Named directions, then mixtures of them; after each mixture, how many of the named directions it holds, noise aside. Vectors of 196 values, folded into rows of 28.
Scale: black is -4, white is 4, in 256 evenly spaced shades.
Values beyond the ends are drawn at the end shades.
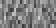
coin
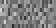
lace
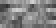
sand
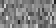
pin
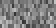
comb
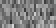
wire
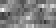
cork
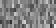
one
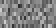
one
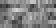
one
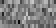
four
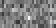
four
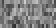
four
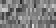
two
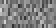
one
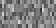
two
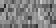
three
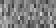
four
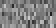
three
